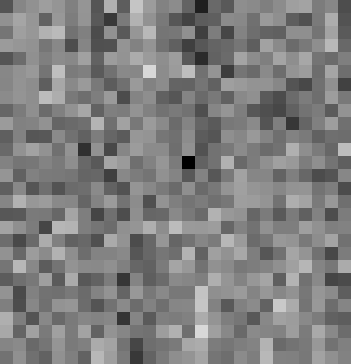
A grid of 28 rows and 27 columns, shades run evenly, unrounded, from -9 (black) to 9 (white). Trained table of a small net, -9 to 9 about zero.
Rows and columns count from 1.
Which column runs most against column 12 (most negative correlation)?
18
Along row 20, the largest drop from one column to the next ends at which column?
16
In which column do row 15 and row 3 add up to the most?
12
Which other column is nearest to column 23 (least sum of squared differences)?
24
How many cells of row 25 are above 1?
5
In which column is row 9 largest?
7
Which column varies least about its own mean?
13
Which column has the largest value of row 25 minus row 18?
4
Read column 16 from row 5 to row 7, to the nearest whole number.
-6 -1 -1
